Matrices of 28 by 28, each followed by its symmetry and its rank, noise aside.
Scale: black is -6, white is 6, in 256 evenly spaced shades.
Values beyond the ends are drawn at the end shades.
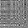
antisymmetric, rank two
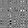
antisymmetric, rank two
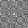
symmetric, rank two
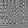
antisymmetric, rank two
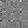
antisymmetric, rank two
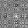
symmetric, rank two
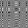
no symmetry, rank one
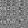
antisymmetric, rank two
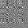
no symmetry, rank two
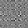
antisymmetric, rank two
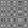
symmetric, rank one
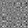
antisymmetric, rank two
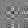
symmetric, rank one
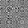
symmetric, rank three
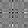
symmetric, rank one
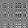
no symmetry, rank one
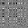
symmetric, rank one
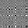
symmetric, rank one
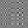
no symmetry, rank one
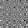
antisymmetric, rank two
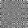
no symmetry, rank two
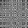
symmetric, rank two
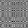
no symmetry, rank one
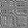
antisymmetric, rank two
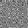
symmetric, rank three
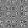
antisymmetric, rank two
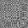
symmetric, rank three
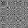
symmetric, rank three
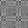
symmetric, rank one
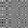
no symmetry, rank one
